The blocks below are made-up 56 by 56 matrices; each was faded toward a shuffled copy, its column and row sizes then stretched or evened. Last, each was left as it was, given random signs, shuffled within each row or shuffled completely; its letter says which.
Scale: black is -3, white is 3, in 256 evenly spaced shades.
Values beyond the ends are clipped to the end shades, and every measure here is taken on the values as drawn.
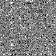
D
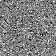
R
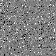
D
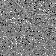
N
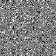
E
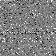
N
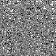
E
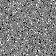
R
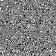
N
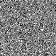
N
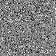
N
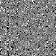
E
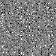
D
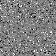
N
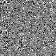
D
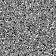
R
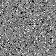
R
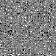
E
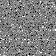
N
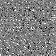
N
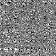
E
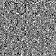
E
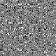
E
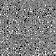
E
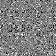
E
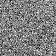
R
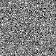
D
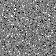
R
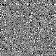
D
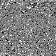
N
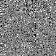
D
